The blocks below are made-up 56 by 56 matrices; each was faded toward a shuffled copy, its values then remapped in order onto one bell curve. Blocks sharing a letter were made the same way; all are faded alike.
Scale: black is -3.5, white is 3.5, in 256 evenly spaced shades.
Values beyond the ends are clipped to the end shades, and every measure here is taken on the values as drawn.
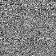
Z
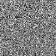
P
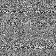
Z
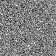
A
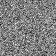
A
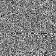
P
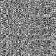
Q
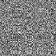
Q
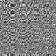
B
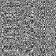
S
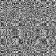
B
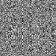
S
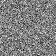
A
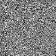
P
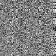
S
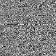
P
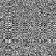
B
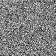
A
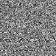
Z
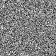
A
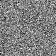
A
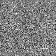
Z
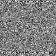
Z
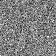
A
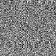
S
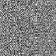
S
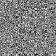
S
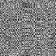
B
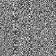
S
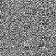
Q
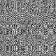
B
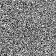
A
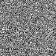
P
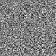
Q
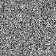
P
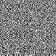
Q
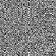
S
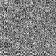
Q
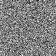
A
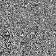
P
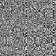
S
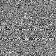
Z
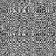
B
